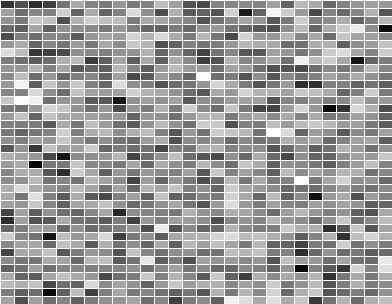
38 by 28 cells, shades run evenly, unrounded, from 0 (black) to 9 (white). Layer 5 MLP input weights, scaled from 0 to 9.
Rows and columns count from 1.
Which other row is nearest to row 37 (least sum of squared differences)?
1
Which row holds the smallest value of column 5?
20
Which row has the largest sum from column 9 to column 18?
5
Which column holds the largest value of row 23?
22
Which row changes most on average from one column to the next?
2
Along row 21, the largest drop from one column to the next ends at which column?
3
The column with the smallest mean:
4
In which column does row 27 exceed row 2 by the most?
18
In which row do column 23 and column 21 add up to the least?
25
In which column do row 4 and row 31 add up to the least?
28
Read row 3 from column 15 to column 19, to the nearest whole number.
3 4 5 6 5
